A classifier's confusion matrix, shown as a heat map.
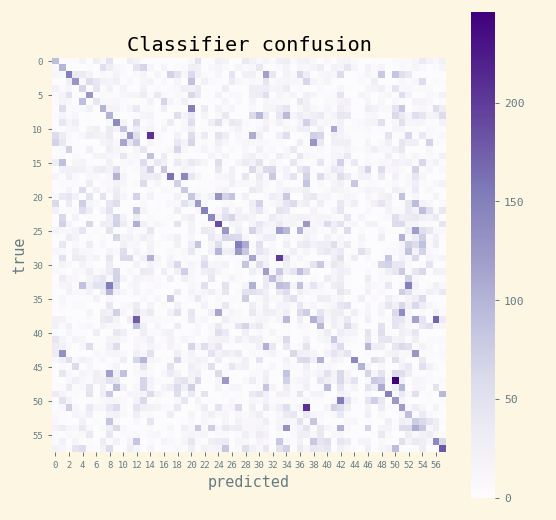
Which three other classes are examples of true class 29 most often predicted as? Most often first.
33, 14, 49
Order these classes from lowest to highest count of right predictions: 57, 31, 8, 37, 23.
37, 8, 31, 23, 57
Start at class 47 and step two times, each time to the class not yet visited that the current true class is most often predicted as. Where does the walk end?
42
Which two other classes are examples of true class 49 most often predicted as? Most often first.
57, 8
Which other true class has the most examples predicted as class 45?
28
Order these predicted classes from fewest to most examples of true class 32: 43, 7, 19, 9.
43, 19, 7, 9
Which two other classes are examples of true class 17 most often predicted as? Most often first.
19, 9
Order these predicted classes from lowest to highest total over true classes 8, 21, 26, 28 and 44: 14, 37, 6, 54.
6, 14, 37, 54
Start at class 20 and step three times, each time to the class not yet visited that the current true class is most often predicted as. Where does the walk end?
51
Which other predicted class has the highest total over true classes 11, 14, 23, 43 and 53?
1
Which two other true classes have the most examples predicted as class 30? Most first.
8, 21
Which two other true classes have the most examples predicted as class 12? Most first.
38, 24
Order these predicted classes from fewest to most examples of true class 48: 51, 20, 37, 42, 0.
0, 37, 42, 20, 51
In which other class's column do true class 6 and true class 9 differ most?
4
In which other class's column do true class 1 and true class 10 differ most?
41
